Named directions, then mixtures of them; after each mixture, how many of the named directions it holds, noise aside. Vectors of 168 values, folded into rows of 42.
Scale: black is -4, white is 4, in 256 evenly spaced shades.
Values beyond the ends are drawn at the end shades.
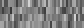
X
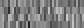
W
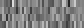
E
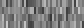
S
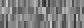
two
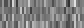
two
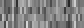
three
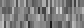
three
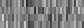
one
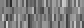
two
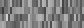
two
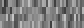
one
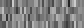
one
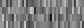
one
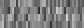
two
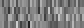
one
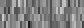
three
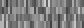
two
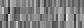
three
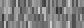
four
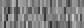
three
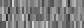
one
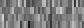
two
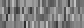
three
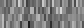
two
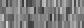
one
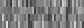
two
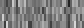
four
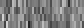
three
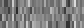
two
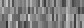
four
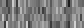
four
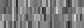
four
